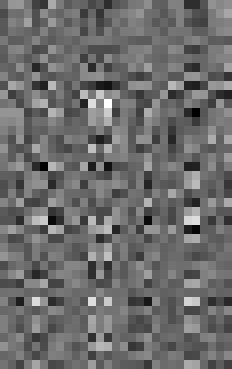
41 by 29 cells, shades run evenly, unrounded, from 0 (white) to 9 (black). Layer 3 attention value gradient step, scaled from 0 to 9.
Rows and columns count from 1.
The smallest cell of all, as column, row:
14, 12
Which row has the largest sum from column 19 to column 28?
39
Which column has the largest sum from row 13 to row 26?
22
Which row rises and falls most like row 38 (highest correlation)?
31
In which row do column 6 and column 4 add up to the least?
25
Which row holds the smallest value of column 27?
16
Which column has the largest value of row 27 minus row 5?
13
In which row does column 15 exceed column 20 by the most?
26
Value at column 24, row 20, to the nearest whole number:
4
